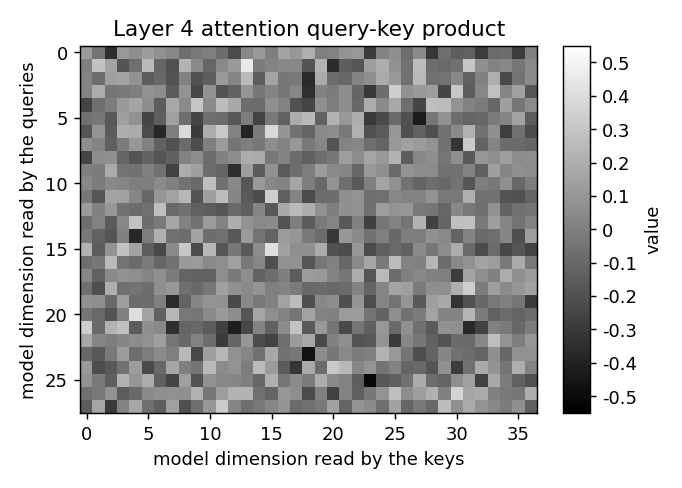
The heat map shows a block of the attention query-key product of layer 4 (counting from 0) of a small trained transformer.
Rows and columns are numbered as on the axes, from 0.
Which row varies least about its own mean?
10
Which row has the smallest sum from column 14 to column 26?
22
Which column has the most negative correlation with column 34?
15
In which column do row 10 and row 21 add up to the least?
31
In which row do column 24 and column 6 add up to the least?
6
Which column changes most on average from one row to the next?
18
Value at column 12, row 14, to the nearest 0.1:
-0.2
